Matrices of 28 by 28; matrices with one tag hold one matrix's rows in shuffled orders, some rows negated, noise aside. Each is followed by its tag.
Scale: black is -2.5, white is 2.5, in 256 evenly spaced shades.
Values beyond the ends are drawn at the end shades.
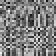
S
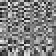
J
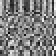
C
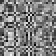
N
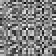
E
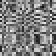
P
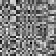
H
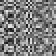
N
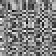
E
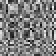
C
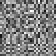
S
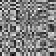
H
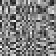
H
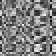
P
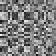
J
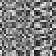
P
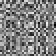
S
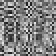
N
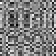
C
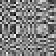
H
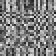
S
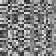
J
